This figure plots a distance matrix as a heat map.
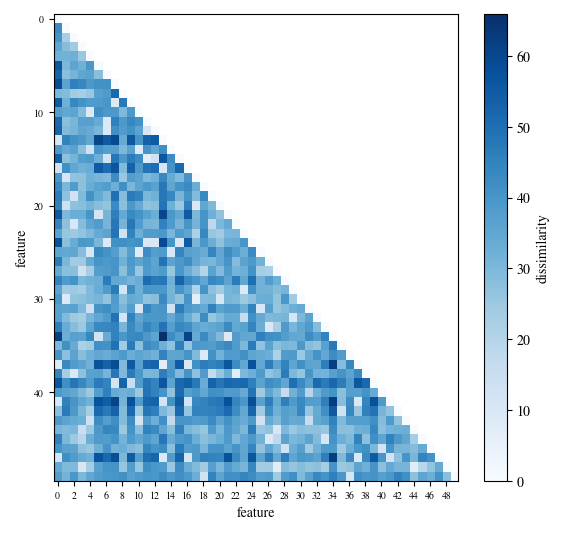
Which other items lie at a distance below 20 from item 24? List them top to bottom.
6, 11, 12, 15
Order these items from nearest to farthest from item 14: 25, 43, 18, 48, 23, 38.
25, 43, 48, 23, 18, 38
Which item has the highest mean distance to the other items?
39
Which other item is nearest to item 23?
29
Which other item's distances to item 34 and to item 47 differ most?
13
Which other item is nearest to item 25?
10
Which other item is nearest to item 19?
2
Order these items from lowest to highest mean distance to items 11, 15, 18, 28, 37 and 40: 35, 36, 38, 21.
36, 35, 38, 21
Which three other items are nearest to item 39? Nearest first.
7, 9, 46
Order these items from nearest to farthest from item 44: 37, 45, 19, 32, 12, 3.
3, 45, 32, 37, 19, 12
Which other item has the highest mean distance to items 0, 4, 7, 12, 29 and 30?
34
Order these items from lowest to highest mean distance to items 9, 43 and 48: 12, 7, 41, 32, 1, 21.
7, 1, 32, 12, 21, 41
